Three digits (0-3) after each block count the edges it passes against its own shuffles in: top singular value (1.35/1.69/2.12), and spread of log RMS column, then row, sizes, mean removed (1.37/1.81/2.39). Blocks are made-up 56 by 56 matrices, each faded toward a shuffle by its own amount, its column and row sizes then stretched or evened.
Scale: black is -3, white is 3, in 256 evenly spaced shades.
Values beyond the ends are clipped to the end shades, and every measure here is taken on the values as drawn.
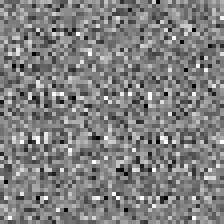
2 0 2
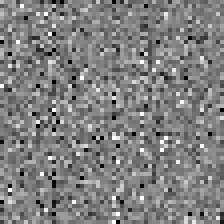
0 2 0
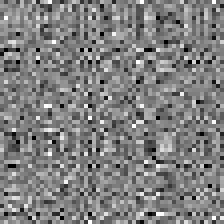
3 1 2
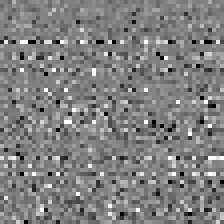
2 0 3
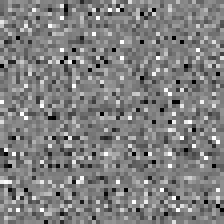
1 0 2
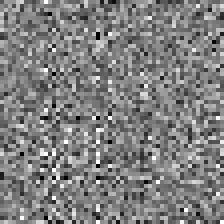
2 2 1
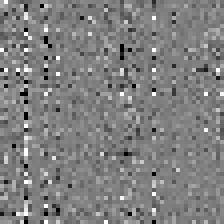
2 3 1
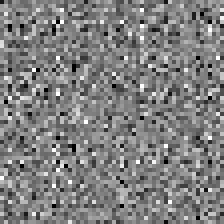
2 2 1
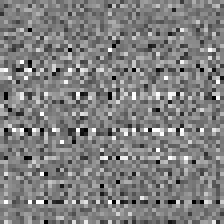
3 1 3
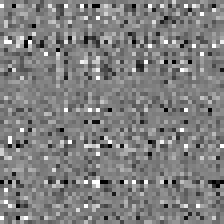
2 1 3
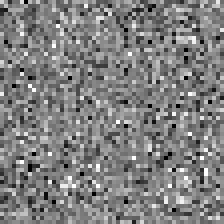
1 1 0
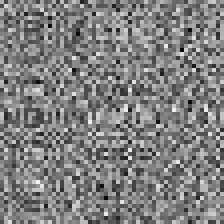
3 1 1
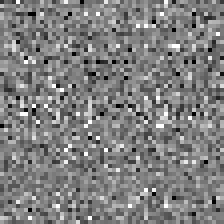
0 0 2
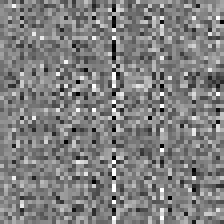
3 3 1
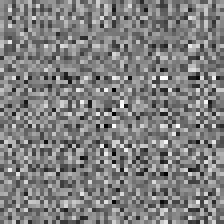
3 2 3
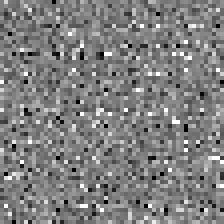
0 1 2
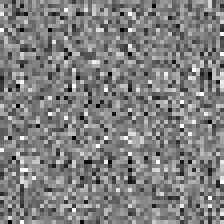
2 2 1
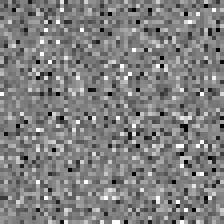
1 0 2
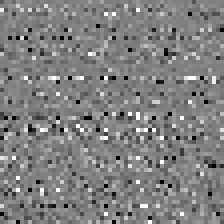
0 0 3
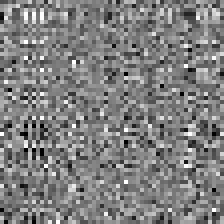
3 3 2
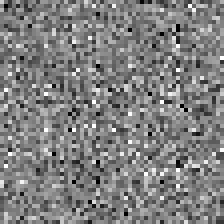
0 1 1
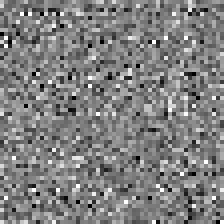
0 1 2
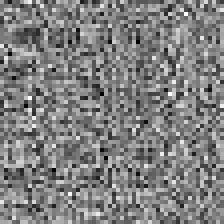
2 1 0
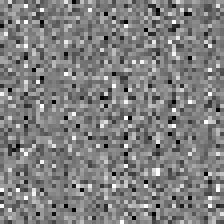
0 3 0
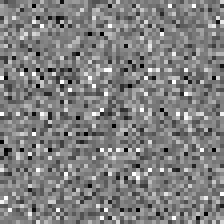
0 0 2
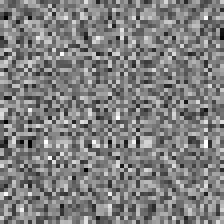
3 2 2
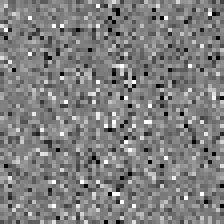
0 1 0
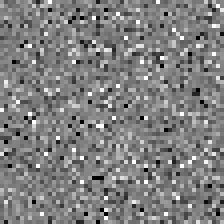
0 0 0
